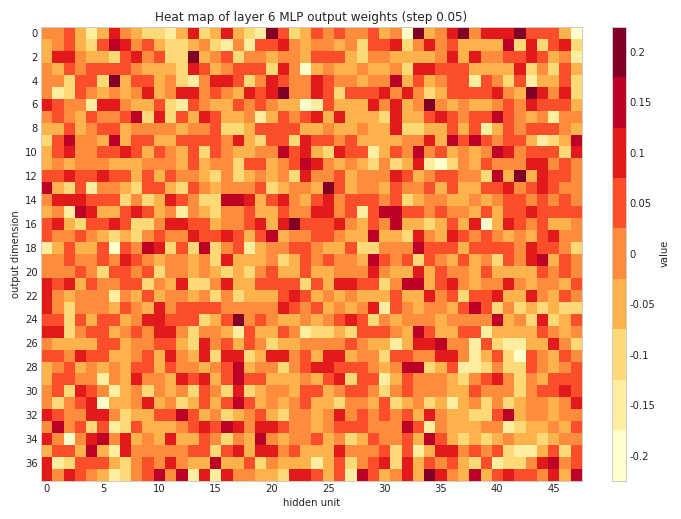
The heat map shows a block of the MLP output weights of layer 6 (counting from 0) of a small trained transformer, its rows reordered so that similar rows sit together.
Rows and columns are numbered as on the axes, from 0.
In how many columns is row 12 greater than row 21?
18
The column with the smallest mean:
15
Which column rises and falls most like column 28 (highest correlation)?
12
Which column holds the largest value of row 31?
17
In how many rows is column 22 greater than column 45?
15
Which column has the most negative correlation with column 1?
9
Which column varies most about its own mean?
6
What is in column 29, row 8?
-0.05
